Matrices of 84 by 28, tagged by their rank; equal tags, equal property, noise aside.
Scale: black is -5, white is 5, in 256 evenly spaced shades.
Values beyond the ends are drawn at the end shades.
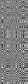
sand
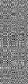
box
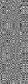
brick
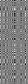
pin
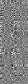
box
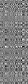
brick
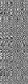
brick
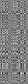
sand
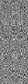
box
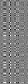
pin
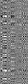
sand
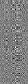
brick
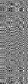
brick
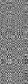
brick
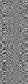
brick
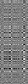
pin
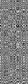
brick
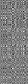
box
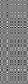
pin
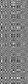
sand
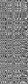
box
